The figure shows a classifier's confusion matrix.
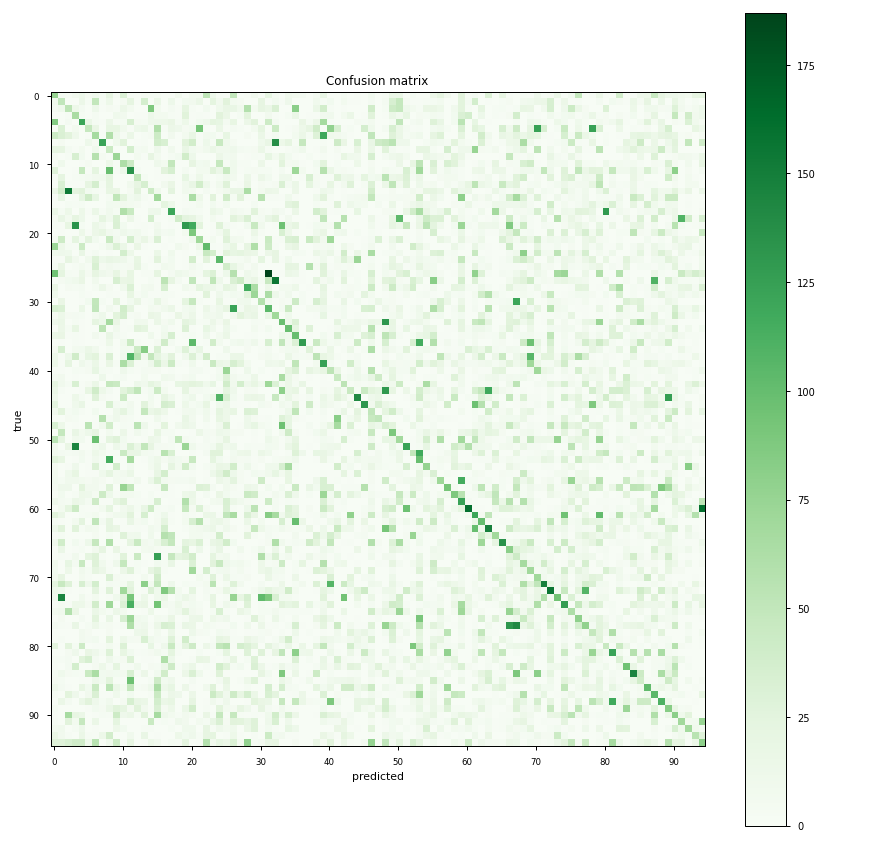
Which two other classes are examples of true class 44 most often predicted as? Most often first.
89, 24
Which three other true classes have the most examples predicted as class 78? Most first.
5, 45, 81
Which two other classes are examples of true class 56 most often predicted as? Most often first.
59, 75
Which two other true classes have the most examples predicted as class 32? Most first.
27, 7
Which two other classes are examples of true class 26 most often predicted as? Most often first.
31, 0
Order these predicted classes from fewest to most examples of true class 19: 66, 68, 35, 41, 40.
40, 35, 68, 41, 66
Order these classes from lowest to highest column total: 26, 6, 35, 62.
26, 62, 35, 6
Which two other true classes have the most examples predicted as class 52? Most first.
80, 64
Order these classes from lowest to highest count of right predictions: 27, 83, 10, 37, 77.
37, 27, 10, 77, 83
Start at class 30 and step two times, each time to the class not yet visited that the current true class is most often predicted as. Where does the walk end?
15
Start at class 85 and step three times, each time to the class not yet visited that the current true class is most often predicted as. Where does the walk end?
61
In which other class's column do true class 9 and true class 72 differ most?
77
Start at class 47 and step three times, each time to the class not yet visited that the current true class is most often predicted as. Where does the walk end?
48
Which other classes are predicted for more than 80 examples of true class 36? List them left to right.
20, 53, 69
